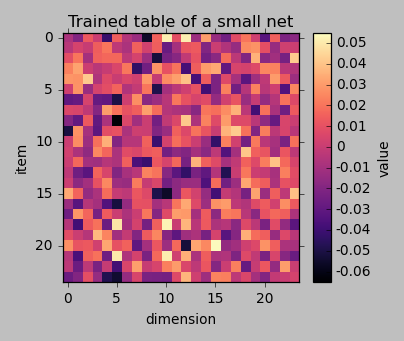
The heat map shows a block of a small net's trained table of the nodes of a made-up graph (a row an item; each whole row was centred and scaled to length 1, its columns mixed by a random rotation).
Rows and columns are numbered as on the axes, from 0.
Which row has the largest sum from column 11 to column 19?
9
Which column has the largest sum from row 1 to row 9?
16
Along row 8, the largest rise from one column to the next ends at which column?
6
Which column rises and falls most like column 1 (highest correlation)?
4
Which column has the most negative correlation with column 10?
23
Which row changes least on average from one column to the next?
1
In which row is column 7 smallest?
3
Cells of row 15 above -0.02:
20
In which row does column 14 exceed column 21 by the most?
8
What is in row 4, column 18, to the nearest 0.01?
-0.03
